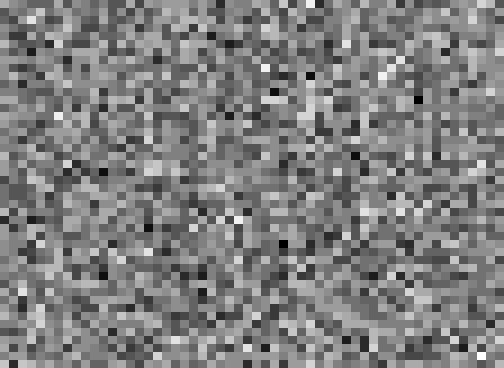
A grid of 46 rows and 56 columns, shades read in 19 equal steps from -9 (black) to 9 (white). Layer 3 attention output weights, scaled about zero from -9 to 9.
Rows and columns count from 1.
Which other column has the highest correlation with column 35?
32
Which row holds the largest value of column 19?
10
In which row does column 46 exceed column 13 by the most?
42
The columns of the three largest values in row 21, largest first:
54, 8, 18
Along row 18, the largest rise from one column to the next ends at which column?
17
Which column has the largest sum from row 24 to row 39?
47
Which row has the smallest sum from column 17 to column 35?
35
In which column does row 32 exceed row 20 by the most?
7
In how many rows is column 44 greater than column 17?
22
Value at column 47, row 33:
-3
